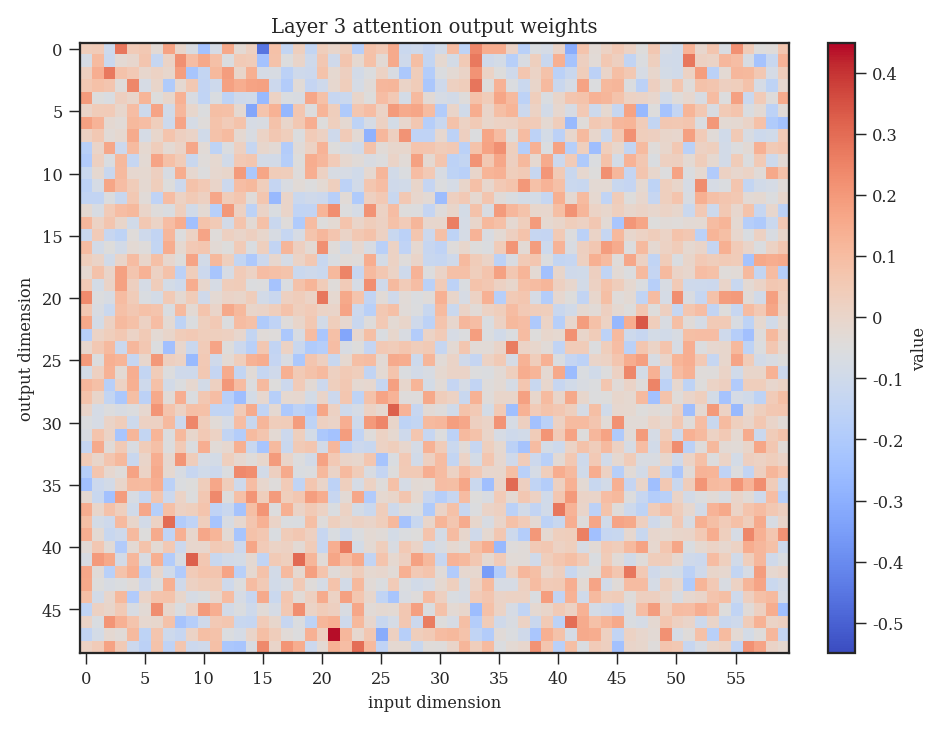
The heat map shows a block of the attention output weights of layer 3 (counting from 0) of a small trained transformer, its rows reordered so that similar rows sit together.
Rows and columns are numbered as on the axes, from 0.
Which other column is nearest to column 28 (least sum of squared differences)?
1
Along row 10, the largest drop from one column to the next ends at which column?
14
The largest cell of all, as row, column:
47, 21
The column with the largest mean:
6
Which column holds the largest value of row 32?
50
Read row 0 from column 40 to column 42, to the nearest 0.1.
0 -0.3 0.1
